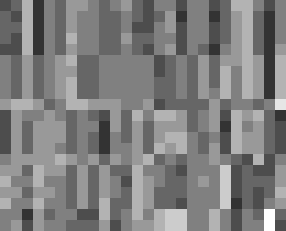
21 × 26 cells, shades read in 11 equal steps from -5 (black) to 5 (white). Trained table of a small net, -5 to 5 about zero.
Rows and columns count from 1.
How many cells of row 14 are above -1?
16
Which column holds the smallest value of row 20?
3
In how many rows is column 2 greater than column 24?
7
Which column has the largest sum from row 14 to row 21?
13
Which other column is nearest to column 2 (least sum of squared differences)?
20
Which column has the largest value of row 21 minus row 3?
25
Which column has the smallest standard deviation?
18
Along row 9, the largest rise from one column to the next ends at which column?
26
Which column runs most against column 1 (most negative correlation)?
22
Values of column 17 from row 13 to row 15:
2 2 -1
